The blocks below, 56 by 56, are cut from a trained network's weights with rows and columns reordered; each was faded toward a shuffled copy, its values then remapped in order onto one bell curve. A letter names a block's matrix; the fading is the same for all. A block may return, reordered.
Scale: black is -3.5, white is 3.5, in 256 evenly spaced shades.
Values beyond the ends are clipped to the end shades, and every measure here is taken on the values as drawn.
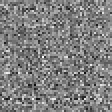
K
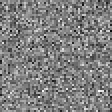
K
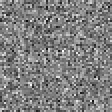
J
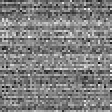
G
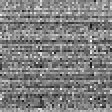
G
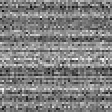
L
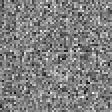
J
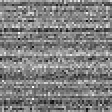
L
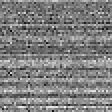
L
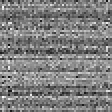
G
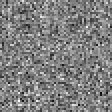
J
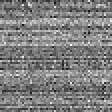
G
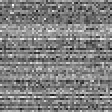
L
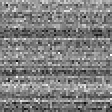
L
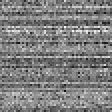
L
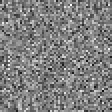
J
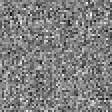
J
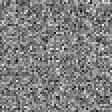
K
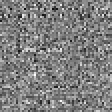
K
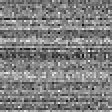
L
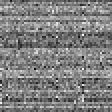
G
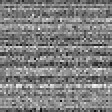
L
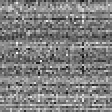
G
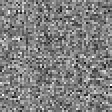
J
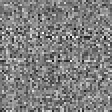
K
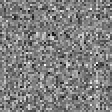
K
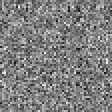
J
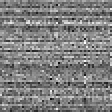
G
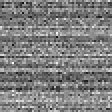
L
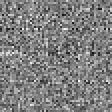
K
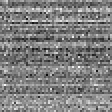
L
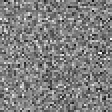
J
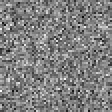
J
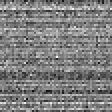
L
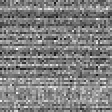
L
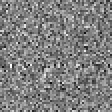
J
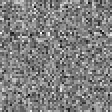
J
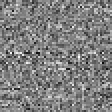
K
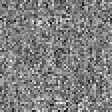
J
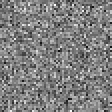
K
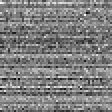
L
